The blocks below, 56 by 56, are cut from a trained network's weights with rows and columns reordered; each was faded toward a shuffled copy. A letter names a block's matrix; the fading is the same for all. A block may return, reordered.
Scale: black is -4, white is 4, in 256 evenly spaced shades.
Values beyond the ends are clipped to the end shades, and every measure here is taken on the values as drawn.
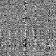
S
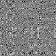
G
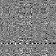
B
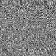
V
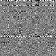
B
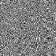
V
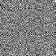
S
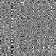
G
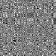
S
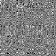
S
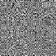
S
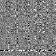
B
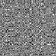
G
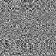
V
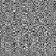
S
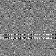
B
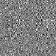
G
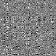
G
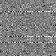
B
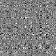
G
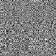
V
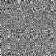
S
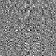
S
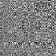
S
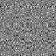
S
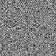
V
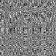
S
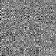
S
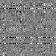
B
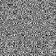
V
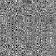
S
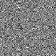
V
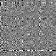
B
